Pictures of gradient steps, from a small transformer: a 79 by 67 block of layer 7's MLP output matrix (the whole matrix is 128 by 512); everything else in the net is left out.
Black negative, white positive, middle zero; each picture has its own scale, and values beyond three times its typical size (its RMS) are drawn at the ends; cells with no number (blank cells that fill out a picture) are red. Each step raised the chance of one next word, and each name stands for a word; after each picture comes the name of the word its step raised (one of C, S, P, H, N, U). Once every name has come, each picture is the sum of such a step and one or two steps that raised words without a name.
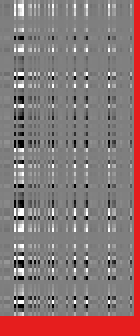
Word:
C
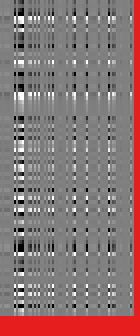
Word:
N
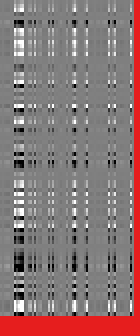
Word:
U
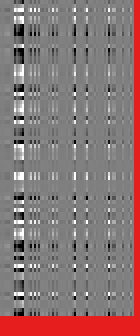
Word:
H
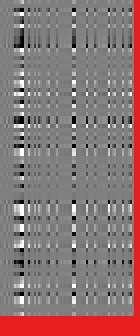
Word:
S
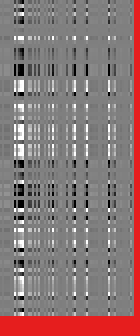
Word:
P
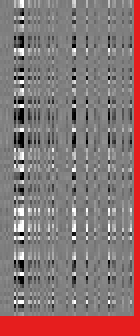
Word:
C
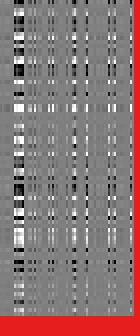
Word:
P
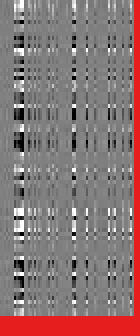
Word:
C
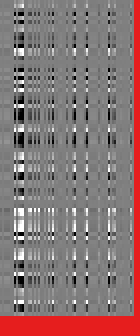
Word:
C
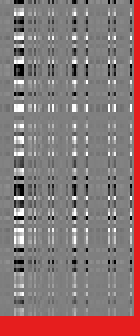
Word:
P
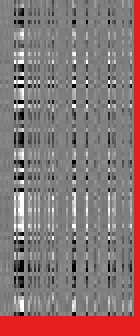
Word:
U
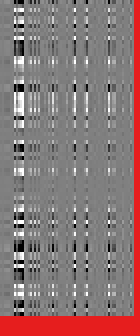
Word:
N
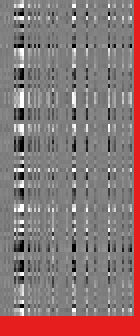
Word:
N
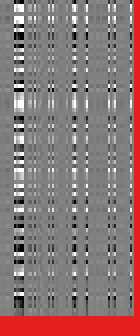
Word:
N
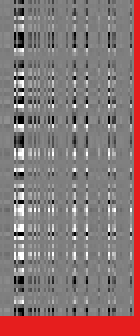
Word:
S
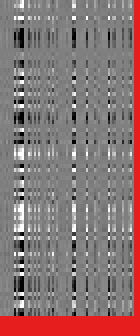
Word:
H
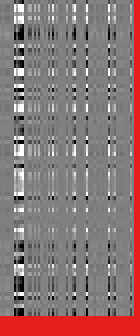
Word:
H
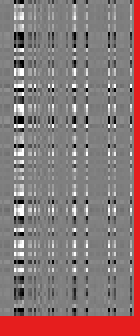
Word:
S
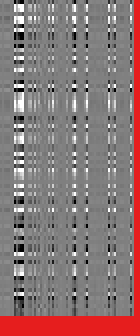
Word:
N
